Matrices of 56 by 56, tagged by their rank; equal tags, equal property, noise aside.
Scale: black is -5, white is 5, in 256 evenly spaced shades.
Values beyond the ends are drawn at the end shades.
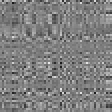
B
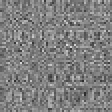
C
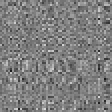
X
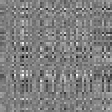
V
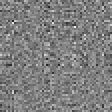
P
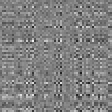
V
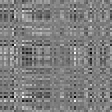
V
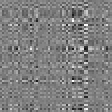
V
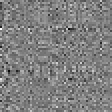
C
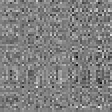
P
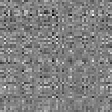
X
